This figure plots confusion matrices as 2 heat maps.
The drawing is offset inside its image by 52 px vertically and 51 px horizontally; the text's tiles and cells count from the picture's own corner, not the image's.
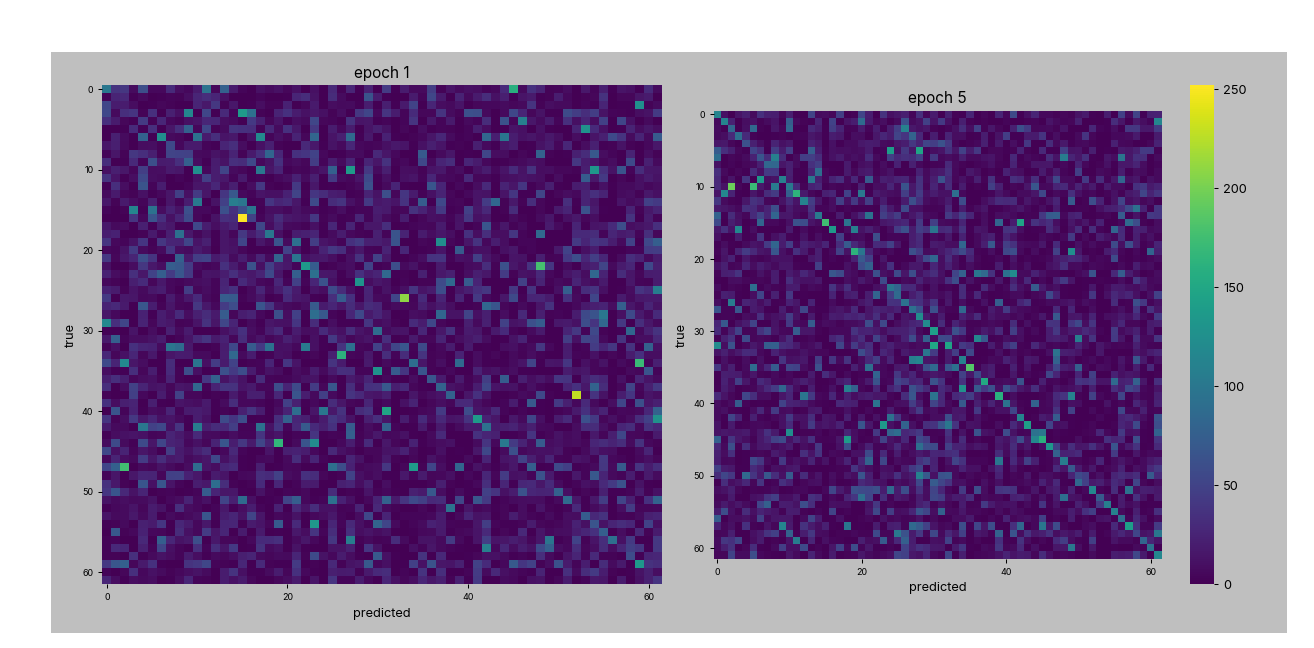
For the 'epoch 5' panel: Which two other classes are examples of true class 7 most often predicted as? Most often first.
8, 14
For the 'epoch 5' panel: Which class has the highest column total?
28
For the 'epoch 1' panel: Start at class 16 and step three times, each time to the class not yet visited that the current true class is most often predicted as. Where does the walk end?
9
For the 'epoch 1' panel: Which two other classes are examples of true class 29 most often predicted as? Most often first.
0, 55
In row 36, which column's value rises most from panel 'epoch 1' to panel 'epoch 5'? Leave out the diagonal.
22
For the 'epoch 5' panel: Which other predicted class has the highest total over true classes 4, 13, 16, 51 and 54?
30
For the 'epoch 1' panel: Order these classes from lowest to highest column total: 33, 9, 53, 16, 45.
33, 16, 45, 9, 53
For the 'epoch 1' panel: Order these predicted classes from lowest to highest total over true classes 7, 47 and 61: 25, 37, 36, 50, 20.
20, 37, 50, 36, 25
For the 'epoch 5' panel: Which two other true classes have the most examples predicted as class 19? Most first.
16, 38
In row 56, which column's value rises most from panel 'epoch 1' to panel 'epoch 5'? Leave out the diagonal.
0
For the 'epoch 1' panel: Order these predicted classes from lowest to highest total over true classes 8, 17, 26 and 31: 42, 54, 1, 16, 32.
16, 32, 1, 42, 54
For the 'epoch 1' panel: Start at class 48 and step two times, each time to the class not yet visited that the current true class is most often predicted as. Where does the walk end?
23
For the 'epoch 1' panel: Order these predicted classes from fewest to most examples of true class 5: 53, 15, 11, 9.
15, 11, 9, 53
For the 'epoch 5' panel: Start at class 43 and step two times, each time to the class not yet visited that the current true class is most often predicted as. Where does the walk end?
33
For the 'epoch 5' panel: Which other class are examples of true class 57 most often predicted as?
9
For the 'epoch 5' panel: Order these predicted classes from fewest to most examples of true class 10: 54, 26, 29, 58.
29, 54, 58, 26
